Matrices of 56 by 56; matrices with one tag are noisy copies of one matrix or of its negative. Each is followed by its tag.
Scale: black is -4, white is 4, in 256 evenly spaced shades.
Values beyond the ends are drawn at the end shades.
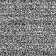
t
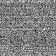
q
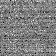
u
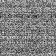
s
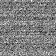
t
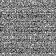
s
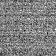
t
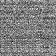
u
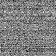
u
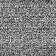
q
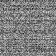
u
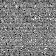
q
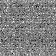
q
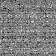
s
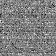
s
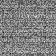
s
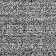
t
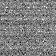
t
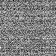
u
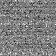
t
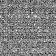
s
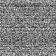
q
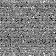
q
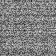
t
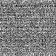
q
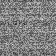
t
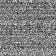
t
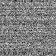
t
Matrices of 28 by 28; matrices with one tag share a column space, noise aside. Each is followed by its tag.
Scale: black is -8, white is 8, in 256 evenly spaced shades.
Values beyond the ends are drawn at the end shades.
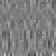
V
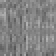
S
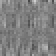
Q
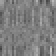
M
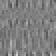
V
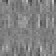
Q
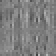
S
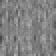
S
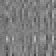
S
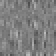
V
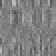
M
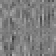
S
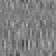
V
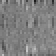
Q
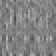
S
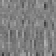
V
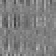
Q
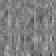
S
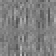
S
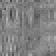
S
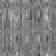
S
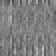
M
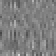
V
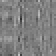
S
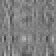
S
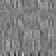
V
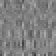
V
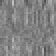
M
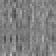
S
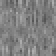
M
